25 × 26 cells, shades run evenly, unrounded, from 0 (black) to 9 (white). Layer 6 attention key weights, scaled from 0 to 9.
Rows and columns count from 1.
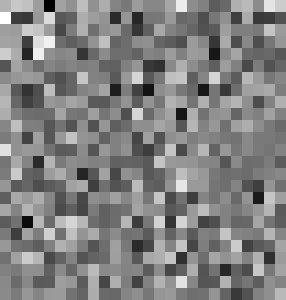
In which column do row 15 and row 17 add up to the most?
2
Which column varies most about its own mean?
17
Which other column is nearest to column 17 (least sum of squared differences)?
7
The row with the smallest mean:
8
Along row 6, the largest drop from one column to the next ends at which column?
14
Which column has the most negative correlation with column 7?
10
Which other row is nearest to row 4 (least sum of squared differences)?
5
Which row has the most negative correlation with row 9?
23
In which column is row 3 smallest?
13
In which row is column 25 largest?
1
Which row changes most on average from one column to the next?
19
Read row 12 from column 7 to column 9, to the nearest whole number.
7 5 5
